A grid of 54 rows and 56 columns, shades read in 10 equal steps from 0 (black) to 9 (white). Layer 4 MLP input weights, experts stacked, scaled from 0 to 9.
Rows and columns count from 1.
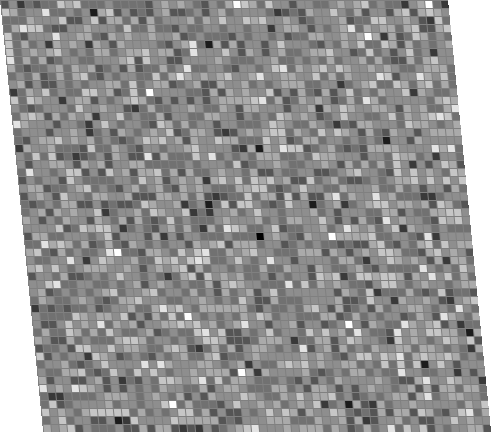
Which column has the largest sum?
46
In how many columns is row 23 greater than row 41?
20
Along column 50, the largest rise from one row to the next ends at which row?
22
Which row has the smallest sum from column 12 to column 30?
30
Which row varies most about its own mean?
26
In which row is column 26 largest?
47
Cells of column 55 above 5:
25
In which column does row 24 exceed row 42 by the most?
55
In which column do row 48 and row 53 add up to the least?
11
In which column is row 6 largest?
24
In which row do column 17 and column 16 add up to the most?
51
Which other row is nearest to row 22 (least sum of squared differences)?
34
